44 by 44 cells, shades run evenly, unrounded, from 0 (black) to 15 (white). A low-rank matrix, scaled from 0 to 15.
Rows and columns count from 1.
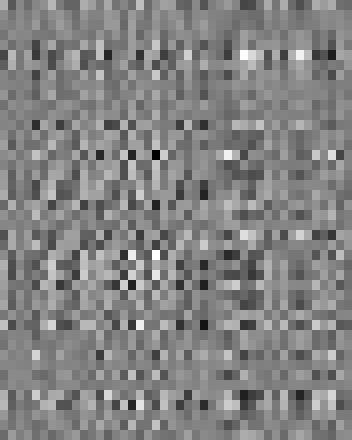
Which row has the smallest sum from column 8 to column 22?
21
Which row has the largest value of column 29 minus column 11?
16
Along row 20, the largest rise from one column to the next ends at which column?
18
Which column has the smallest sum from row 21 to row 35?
26
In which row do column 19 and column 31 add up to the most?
6
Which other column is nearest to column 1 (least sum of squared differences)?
34
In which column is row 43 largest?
20
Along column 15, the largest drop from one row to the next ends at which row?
29
